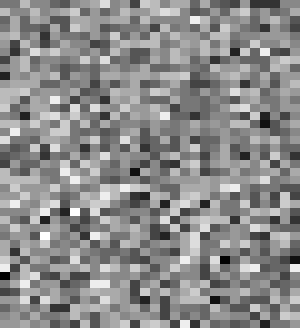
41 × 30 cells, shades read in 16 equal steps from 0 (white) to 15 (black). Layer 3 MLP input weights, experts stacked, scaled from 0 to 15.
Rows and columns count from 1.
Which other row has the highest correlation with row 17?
13
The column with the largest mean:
27
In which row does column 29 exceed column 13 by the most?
24
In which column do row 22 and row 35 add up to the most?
21
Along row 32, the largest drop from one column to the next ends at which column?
3
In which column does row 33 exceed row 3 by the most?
23
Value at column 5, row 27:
1
